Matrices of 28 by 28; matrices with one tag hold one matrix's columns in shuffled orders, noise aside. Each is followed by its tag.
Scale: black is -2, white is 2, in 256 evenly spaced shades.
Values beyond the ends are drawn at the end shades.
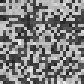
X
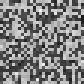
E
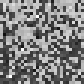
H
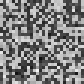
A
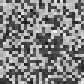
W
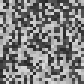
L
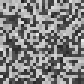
W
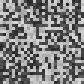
A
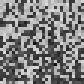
H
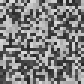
E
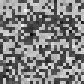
X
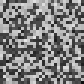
W
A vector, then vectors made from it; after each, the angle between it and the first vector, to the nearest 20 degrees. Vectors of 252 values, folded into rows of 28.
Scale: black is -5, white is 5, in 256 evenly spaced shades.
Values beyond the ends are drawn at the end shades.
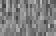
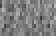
120 degrees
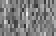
100 degrees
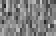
20 degrees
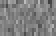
100 degrees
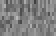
120 degrees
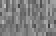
160 degrees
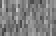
140 degrees
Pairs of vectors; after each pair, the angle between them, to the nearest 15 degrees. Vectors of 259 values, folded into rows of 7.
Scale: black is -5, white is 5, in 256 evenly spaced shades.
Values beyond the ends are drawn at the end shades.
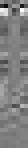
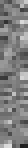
105 degrees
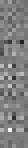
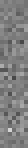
45 degrees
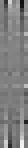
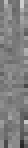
135 degrees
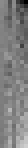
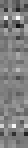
90 degrees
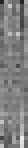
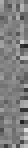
105 degrees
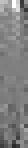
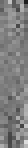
105 degrees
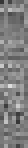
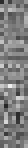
30 degrees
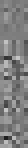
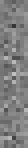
135 degrees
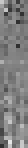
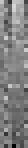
90 degrees
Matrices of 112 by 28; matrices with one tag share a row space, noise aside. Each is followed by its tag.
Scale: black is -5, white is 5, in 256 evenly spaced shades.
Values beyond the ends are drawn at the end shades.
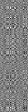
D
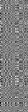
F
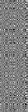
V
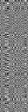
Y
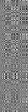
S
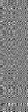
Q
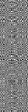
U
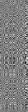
V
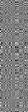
F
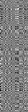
F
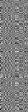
F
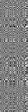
V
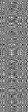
U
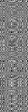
U
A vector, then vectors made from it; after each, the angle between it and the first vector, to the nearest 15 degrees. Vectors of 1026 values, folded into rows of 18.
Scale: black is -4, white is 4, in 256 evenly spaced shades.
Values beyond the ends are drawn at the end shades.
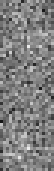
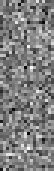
30 degrees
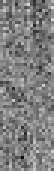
105 degrees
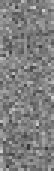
150 degrees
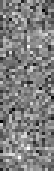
15 degrees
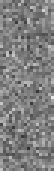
150 degrees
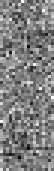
165 degrees
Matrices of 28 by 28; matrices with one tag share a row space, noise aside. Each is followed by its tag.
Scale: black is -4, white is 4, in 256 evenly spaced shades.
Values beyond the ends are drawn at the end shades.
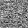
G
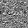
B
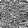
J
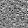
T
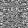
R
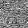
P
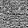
P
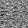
G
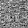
J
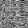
T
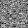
J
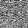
G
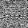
P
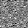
B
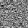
G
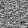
J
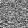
R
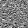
B
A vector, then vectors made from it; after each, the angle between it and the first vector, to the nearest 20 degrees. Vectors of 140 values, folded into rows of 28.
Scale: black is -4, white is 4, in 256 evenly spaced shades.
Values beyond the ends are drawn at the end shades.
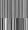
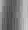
80 degrees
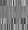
80 degrees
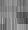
120 degrees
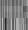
160 degrees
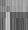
60 degrees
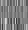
40 degrees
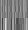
20 degrees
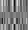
80 degrees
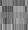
120 degrees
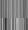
160 degrees
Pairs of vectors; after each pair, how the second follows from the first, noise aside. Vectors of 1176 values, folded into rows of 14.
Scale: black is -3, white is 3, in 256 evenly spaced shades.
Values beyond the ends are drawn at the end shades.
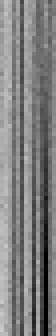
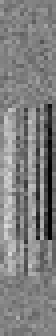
wrapped around, partly zeroed.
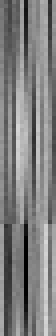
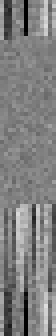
wrapped around, partly zeroed.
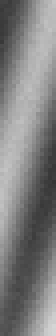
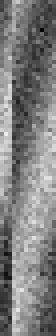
wrapped around, negated.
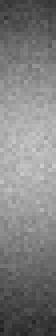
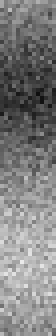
wrapped around.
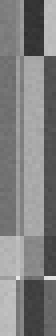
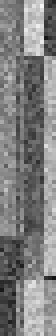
negated.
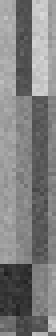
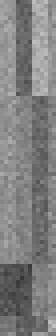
shrunk.
